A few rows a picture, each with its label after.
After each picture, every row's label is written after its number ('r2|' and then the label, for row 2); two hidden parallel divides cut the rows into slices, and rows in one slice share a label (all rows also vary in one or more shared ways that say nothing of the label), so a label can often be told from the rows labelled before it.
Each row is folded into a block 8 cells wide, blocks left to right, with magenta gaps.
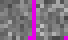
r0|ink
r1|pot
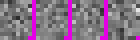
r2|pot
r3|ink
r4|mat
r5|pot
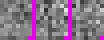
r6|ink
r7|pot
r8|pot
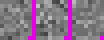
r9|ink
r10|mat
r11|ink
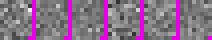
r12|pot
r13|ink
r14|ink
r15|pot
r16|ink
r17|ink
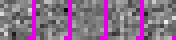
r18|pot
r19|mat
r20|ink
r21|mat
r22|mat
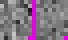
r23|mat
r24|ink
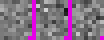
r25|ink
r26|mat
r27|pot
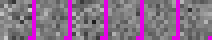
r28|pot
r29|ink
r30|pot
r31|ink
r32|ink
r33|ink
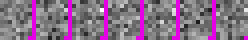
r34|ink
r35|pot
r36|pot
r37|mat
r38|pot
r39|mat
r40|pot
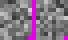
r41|pot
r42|mat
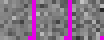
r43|ink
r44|ink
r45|mat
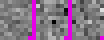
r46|ink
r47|mat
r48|pot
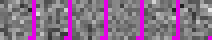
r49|mat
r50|pot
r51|ink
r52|ink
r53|mat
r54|pot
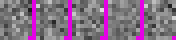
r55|mat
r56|mat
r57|pot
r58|ink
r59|mat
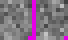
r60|ink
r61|ink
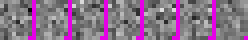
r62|mat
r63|mat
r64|mat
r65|mat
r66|pot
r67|pot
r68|ink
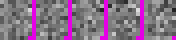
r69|pot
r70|pot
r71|mat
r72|pot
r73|mat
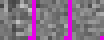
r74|pot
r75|ink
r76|ink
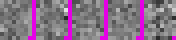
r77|ink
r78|pot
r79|ink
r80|ink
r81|pot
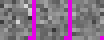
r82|pot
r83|ink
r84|ink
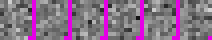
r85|mat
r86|ink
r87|mat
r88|pot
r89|mat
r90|pot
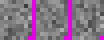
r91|ink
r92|ink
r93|ink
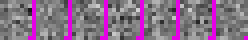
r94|mat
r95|ink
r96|pot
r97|pot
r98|mat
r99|mat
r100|ink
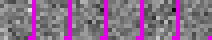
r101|pot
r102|ink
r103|mat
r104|ink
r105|mat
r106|ink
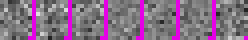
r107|pot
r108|pot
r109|pot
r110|ink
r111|ink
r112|ink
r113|mat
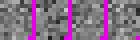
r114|mat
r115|pot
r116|ink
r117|mat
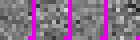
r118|ink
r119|pot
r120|ink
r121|mat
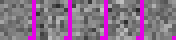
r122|ink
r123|mat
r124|pot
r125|mat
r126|ink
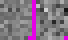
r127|ink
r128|mat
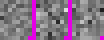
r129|ink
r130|pot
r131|mat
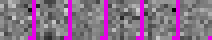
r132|mat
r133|pot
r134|ink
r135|pot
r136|mat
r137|ink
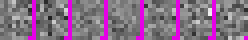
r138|mat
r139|pot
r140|ink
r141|ink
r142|pot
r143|pot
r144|mat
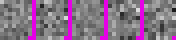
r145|ink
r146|mat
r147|ink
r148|pot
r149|mat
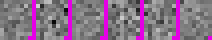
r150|ink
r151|mat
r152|ink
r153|mat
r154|mat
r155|ink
